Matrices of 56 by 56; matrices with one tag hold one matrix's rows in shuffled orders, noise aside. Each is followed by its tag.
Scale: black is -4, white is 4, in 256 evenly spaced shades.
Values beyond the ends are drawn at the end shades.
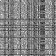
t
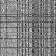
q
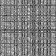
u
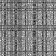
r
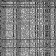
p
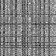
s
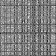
u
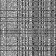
q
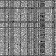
t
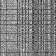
q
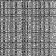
s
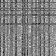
s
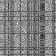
t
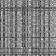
s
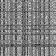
s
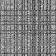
u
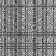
r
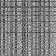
s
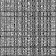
u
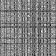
u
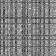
s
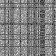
t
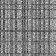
s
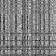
s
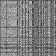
q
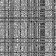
t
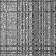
q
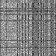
q
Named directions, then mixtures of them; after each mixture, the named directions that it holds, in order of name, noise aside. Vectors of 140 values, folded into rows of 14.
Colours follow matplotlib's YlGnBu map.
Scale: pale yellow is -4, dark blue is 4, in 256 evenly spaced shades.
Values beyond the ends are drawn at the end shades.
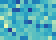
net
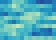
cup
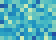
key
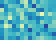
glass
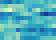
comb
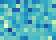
net.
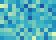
key.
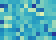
glass, key.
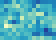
cup, glass, net.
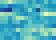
comb.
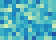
comb, key, net.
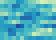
cup.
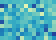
glass, key.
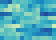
comb, cup.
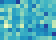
comb, glass, net.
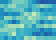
cup.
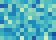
key.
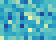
glass, key.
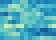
comb, cup, glass.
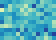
comb, glass, key.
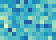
net.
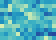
comb, cup, key.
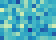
comb, glass.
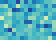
net.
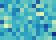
glass, key, net.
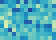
net.
